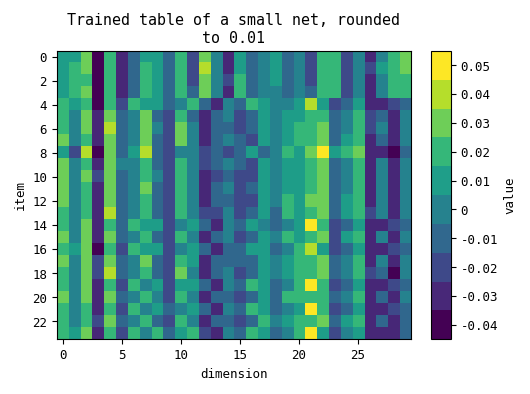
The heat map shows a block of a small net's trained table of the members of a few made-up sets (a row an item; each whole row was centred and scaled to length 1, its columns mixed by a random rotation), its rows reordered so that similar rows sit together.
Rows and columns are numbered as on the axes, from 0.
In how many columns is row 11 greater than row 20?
5
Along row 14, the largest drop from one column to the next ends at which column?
3
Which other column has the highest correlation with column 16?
6
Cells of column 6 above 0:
7
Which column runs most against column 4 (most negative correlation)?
8
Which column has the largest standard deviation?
12
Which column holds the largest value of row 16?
21
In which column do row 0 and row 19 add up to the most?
2
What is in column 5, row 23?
-0.02
